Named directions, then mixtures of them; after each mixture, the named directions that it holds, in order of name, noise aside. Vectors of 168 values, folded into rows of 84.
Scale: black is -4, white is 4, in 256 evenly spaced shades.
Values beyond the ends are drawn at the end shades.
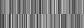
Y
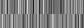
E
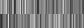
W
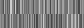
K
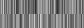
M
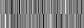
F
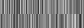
F, K, W.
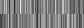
K, W, Y.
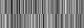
F, M.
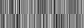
F, M, Y.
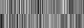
F, W, Y.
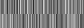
E, F, K.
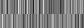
E.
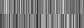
K, W, Y.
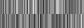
E, M.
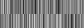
K, M, Y.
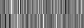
F.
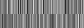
E, F.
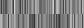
M, W.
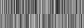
M.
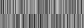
M.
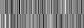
F.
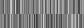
K.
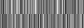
F, M.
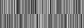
K, M, Y.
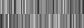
W.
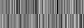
F, K, M.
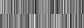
M, W.
